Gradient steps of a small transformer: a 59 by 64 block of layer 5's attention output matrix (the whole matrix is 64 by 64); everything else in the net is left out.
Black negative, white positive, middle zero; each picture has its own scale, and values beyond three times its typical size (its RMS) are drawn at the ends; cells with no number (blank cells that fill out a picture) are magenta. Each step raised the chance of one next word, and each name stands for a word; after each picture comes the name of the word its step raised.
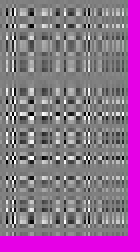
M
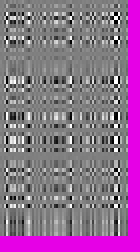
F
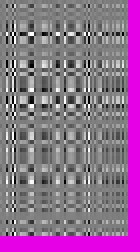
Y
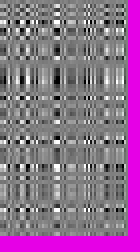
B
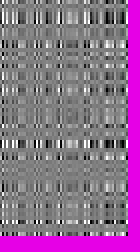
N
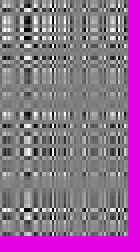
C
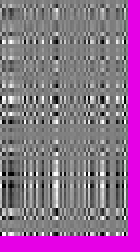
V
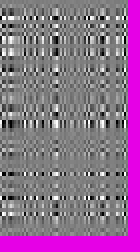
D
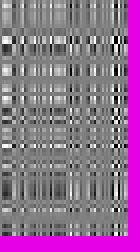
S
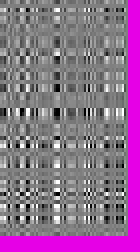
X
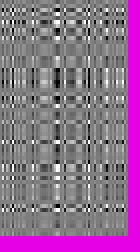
B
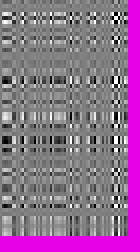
F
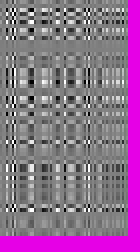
B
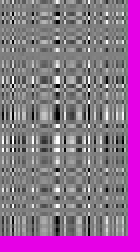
F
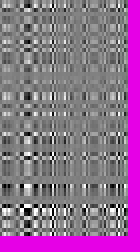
V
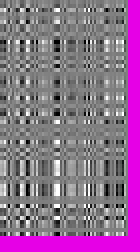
V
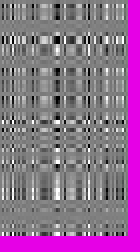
S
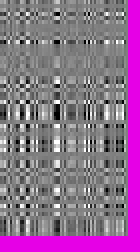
F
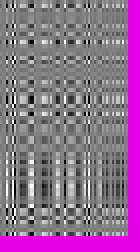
V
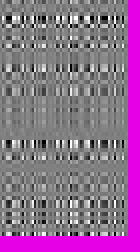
N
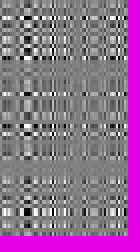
D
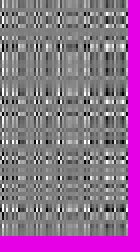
M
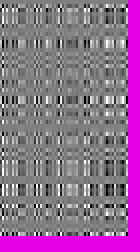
V
